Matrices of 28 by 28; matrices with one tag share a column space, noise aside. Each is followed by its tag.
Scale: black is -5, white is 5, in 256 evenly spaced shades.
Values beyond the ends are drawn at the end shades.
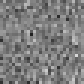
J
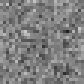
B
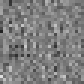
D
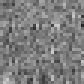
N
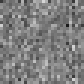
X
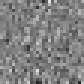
J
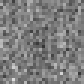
B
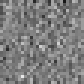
X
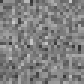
X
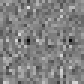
J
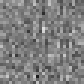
D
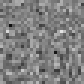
B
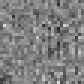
N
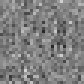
D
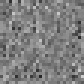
D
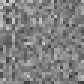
X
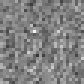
B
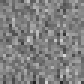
J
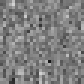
N
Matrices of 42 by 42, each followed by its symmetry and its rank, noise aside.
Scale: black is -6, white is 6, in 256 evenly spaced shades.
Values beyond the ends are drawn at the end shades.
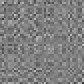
symmetric, rank three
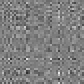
no symmetry, rank three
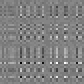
no symmetry, rank one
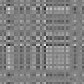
symmetric, rank one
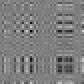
symmetric, rank one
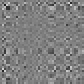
symmetric, rank three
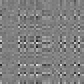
no symmetry, rank one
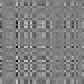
no symmetry, rank one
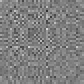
symmetric, rank three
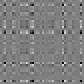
symmetric, rank one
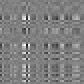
no symmetry, rank one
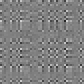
symmetric, rank one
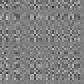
no symmetry, rank two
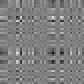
symmetric, rank one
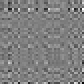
no symmetry, rank two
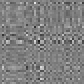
no symmetry, rank three
